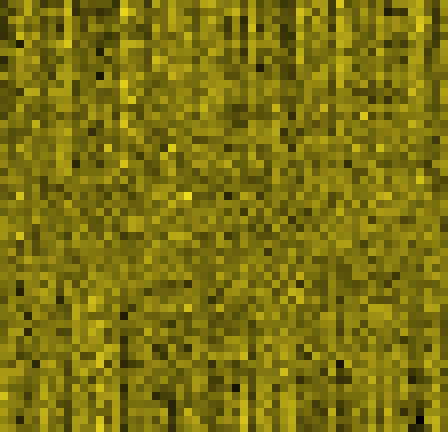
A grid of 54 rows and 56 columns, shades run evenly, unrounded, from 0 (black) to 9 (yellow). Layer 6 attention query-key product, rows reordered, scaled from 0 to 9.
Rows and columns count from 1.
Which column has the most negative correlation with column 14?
21
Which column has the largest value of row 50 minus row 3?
1
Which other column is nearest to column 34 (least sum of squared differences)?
7
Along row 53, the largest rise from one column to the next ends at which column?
54
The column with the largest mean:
48
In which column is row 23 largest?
53
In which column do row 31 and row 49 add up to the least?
30
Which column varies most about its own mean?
16
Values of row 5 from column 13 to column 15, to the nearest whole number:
3 2 3
